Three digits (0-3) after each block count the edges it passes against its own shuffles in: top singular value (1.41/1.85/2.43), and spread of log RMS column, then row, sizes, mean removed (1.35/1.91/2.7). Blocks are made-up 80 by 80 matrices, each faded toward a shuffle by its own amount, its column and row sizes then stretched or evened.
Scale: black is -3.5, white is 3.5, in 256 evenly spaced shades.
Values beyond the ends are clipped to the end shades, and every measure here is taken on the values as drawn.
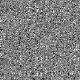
1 2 1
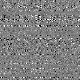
2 1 3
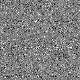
1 0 2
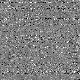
0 0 3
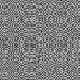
3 2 1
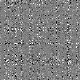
1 3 2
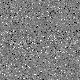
0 0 1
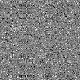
2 0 1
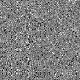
2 1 0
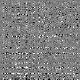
2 2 3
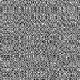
3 0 1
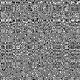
3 0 2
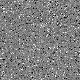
0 1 0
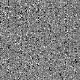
1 2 0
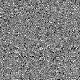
2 0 1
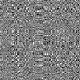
3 2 2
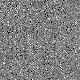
1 1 0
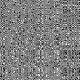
3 2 0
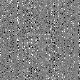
0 3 0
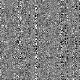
1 3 1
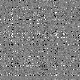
0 2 3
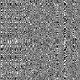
3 3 1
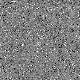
0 0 1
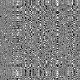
3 3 0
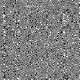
2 2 1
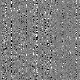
2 3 0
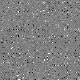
0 2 2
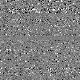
0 0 3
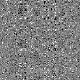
2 2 0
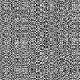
3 3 0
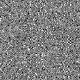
2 1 1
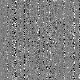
0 3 0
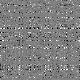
2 2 3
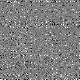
0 2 3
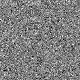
1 0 0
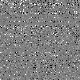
0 1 3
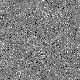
1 0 0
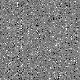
1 2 0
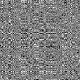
3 2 2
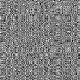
3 1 0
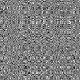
3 2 2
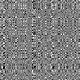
3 3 2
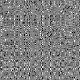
3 2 1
